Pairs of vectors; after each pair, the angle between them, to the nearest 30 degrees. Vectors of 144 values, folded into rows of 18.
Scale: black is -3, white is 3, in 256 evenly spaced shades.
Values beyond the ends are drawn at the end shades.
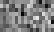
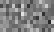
150 degrees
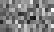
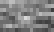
90 degrees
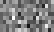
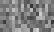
60 degrees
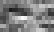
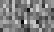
90 degrees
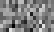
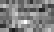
120 degrees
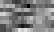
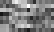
150 degrees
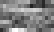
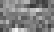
30 degrees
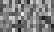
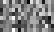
30 degrees
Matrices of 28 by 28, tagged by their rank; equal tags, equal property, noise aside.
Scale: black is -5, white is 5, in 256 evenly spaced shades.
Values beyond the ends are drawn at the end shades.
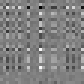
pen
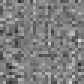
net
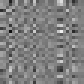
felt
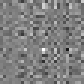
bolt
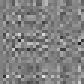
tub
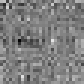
bolt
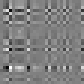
pen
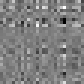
tub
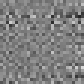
tub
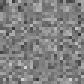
net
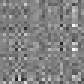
tub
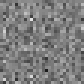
net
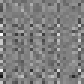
felt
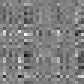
felt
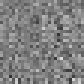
bolt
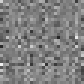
bolt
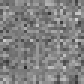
bolt
